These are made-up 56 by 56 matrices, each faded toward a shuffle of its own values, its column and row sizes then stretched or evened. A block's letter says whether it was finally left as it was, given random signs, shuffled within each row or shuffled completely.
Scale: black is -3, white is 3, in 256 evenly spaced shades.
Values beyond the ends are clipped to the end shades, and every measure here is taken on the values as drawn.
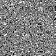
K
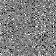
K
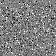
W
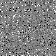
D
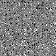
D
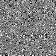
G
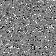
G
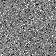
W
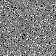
G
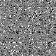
K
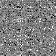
K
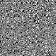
K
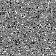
G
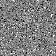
G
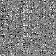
K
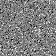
W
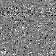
D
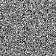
D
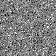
W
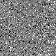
K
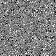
G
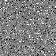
G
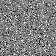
W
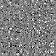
K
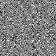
D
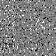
K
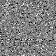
G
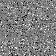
G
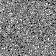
W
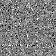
D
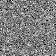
G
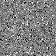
G
